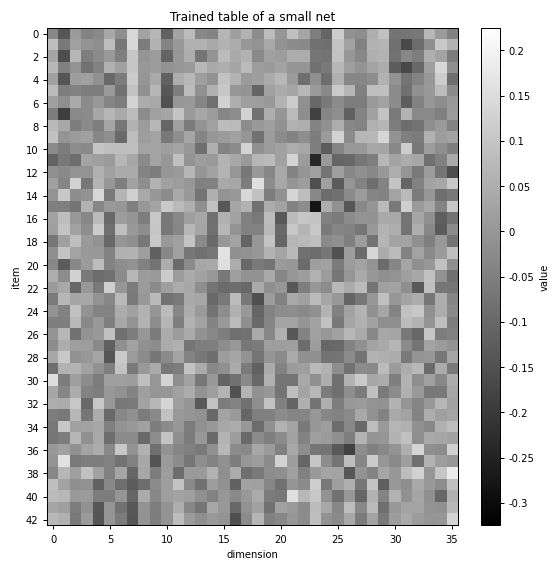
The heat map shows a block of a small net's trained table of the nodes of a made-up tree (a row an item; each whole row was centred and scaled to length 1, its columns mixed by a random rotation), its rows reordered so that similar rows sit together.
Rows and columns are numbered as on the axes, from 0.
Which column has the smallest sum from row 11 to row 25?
25
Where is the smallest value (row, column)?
15, 23
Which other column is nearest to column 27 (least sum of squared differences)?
33
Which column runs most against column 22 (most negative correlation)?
20
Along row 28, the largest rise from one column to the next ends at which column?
6
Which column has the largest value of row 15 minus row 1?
31
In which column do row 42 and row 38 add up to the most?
35
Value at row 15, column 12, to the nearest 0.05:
0.05
